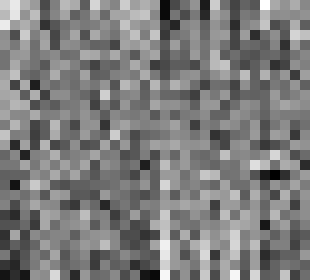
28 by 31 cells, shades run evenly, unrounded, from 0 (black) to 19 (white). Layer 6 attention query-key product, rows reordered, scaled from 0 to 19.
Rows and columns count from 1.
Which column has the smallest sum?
27
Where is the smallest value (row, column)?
18, 28
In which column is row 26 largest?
17
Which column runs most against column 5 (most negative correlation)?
2
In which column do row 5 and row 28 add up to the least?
16
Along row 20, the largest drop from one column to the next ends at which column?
25
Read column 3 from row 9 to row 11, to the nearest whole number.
13 7 13
